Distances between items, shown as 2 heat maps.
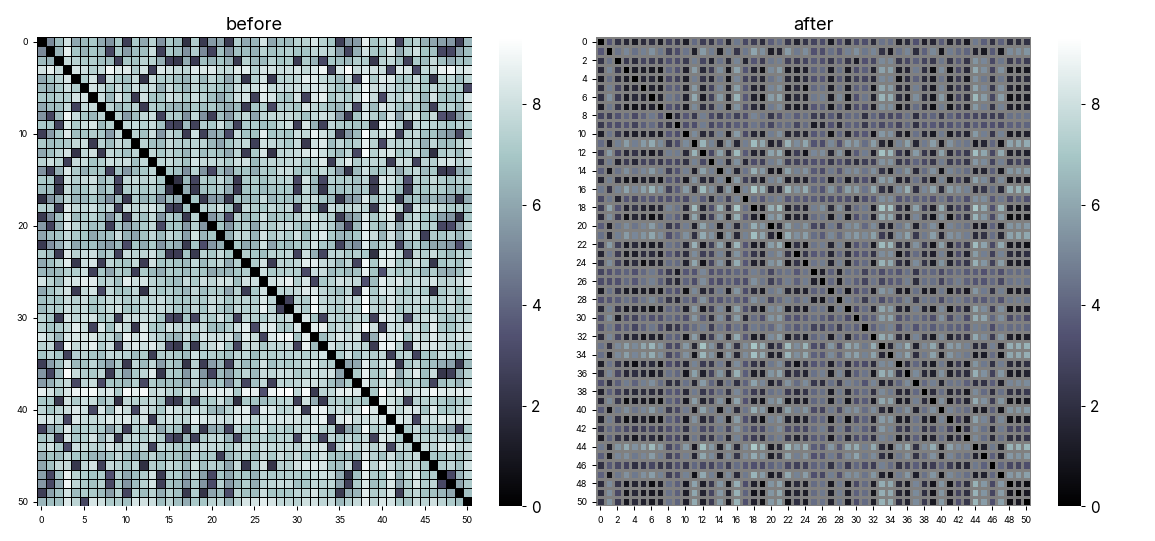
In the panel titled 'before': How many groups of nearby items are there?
10
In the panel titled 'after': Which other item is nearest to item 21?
14
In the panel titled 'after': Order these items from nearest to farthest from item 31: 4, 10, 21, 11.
4, 10, 11, 21
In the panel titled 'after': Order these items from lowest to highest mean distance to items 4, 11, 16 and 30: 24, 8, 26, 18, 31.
8, 26, 31, 24, 18
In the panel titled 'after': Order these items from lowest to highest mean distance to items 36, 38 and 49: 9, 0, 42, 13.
0, 42, 13, 9
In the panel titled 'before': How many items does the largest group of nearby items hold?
10
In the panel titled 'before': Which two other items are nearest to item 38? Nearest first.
32, 26
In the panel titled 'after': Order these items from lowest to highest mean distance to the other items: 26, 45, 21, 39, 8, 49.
39, 49, 8, 26, 45, 21
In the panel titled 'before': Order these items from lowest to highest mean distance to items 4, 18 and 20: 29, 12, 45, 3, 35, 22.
12, 22, 35, 45, 29, 3
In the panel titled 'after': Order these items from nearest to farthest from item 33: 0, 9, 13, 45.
45, 9, 0, 13
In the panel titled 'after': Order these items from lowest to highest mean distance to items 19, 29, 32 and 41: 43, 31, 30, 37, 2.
43, 2, 30, 31, 37
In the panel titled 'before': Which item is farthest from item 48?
3
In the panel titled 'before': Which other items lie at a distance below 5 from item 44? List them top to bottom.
3, 13, 34, 41
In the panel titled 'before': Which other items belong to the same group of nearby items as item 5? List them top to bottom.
50
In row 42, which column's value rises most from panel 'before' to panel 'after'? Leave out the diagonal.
17
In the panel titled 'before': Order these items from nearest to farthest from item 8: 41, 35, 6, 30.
35, 6, 30, 41
